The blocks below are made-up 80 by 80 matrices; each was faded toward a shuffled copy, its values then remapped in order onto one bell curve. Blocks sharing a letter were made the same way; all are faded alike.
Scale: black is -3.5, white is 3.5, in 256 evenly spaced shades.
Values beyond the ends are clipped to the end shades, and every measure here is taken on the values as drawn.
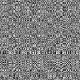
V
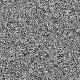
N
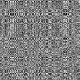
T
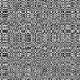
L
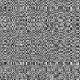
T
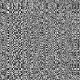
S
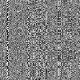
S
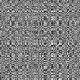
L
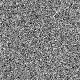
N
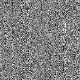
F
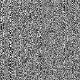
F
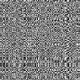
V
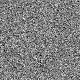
N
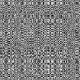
L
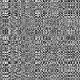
L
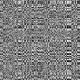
L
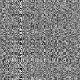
S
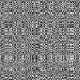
L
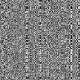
S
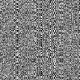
S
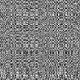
T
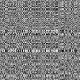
T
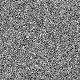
N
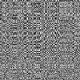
V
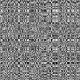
L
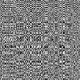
T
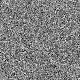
N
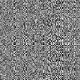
S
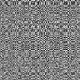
T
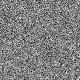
N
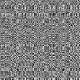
T
